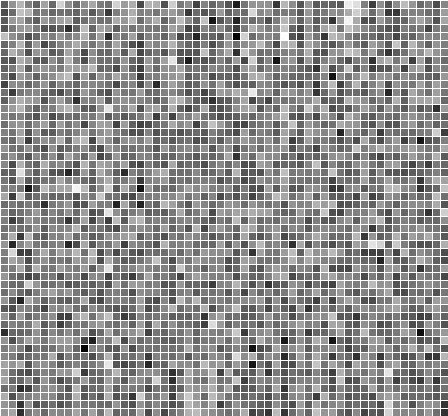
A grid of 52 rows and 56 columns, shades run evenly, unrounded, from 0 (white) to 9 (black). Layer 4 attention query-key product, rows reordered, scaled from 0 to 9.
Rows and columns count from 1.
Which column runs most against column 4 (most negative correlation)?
10
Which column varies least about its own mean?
7
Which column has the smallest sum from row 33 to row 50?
14
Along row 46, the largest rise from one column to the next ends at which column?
15
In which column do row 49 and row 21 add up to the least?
40
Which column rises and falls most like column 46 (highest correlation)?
3
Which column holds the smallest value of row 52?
49
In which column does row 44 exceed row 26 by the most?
32
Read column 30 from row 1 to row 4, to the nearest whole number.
8 5 8 7
